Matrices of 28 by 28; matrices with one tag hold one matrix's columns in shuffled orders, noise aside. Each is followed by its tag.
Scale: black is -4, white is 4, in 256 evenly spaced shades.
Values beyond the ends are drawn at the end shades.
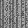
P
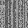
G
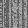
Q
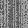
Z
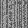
G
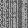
Q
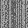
G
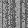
Q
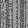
Q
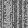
G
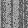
P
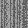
Z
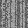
Q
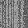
G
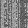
Q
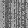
Q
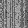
Q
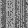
P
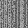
G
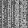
G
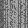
Z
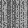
G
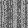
G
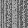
Z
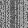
G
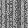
P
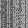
Z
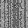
Q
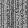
Z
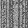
G
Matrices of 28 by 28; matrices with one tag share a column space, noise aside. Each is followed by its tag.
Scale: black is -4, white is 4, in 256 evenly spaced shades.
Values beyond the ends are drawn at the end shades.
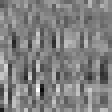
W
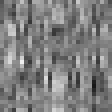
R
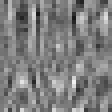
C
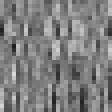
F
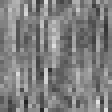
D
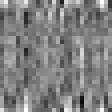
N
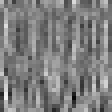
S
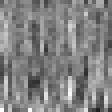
S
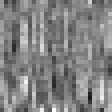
S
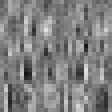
F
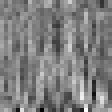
S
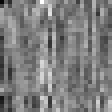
D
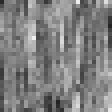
D
